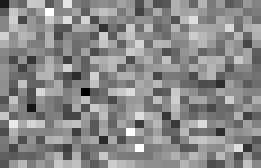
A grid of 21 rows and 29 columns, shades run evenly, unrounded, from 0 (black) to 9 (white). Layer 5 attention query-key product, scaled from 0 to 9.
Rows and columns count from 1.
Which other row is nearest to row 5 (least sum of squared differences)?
6
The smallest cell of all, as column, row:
10, 12
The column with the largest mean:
15
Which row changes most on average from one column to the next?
3
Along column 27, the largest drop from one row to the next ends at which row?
20
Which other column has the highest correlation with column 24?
23
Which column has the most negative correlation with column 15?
19
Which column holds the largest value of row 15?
16
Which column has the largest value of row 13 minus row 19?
2
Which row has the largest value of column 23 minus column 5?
18
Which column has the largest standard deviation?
8
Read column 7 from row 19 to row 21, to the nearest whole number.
3 6 7
